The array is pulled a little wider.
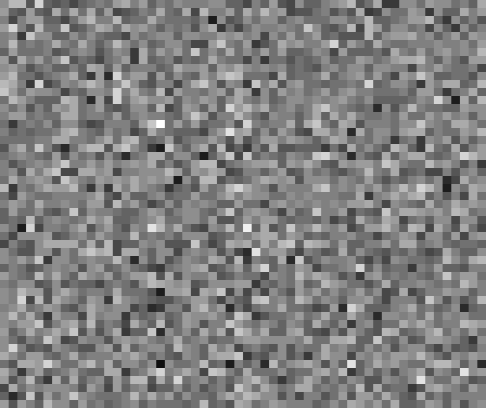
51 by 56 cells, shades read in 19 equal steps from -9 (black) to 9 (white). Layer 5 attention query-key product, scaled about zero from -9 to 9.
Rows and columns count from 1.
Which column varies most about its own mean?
19
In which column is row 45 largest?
28
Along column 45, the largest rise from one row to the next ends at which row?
27
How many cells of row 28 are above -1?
28
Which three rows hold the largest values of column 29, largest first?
29, 16, 20
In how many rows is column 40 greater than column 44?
26
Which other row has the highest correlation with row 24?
10
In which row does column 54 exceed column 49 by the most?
18
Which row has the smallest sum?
39
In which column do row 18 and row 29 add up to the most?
34
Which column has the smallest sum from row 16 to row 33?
21
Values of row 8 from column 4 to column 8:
0 2 -1 1 5
